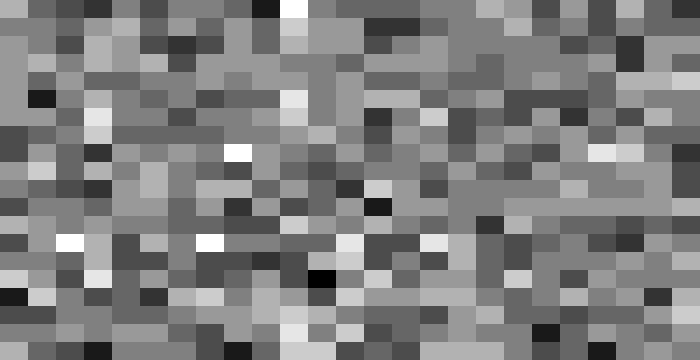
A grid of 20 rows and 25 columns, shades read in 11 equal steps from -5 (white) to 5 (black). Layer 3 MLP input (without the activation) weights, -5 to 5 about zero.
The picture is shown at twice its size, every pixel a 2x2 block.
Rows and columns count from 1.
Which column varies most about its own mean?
4
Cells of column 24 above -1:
10
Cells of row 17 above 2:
3
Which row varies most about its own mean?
14
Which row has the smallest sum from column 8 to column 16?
17
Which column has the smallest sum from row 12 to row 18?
13
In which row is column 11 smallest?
1
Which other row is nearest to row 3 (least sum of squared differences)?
7
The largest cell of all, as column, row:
12, 16
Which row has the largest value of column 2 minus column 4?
6
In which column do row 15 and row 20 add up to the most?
9
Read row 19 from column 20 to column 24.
4 1 -1 0 1
